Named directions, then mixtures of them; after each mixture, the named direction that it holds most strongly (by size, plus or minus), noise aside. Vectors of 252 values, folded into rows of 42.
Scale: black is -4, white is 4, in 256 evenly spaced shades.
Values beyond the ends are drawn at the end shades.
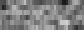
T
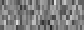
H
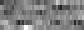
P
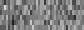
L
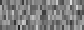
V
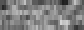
T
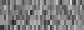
L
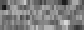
T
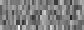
V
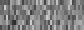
L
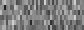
L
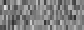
L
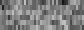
T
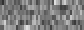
H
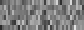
V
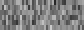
H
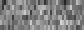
L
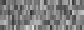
L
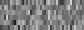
V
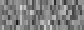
H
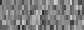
V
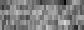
T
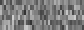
L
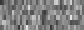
V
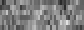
T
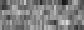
T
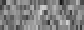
T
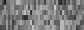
L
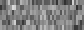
V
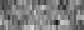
T
